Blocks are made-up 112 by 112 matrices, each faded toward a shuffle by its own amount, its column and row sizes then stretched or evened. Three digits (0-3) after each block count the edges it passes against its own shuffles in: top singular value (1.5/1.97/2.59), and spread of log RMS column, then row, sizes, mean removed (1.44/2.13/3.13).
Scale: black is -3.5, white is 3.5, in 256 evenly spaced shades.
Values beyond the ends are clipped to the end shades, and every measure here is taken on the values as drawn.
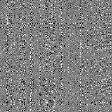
2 3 2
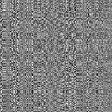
3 3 1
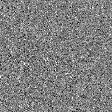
1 1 0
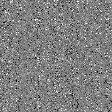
0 2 0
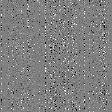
1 3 1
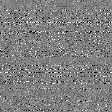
0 0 3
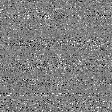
0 0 3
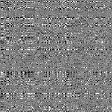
3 2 3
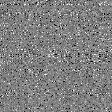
2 0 2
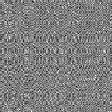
3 1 0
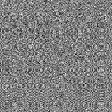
3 0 1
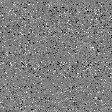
0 0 2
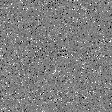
0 0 1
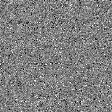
1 0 1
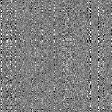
3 3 1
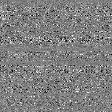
1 0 3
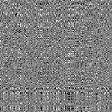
3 2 2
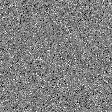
0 0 0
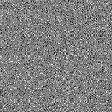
3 0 0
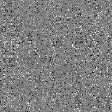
2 2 0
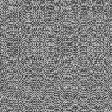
3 0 1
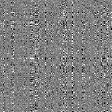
3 3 2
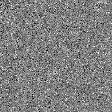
1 1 1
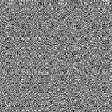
3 0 2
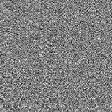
2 0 1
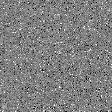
0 1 1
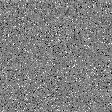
1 0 0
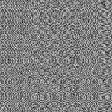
3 0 1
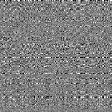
3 1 3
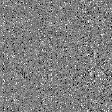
1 2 0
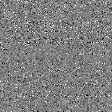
1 0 2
